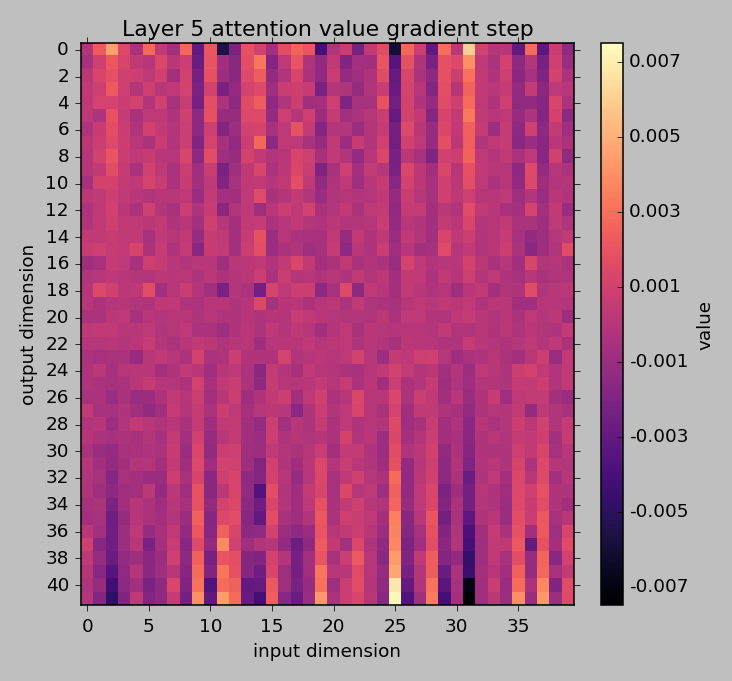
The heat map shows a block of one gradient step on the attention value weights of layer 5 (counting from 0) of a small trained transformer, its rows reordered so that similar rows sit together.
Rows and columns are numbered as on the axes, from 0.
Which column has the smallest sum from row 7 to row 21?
25
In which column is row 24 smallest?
14
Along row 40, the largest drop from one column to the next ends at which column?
26
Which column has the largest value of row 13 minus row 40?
31
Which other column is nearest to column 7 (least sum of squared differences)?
33
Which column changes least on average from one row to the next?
3
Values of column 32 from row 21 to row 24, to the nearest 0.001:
0 0 0 0
